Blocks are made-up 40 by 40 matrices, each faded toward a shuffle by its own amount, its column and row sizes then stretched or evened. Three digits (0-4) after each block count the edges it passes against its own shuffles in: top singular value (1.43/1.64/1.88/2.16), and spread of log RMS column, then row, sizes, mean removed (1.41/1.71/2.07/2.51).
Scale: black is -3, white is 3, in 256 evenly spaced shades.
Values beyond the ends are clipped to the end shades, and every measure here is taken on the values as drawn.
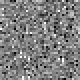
0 0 1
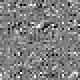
1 3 3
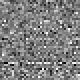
2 0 2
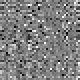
3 1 0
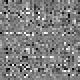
1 2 4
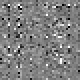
3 3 2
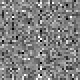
1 3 1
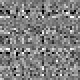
3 2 4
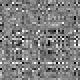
4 3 4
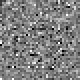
0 1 1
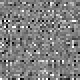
2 0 4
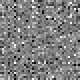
2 2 0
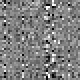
2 4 1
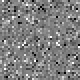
0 1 1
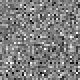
1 2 2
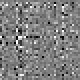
3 4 3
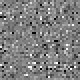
0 1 3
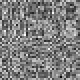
4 0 0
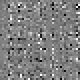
2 4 2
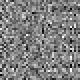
3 3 0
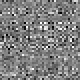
3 0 4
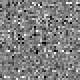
0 1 2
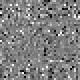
2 0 2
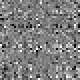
3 2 3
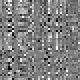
4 4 0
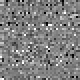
0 1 4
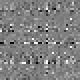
3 1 4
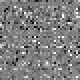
0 1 4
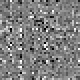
2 3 3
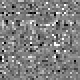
2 2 3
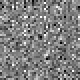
0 3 1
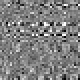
4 2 4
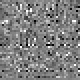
2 2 4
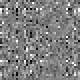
3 4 1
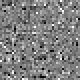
2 1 1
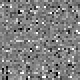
0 1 2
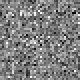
0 1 1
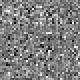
1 1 3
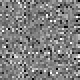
2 1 1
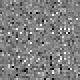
0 2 1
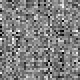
3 3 1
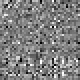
2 2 3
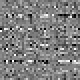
3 1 4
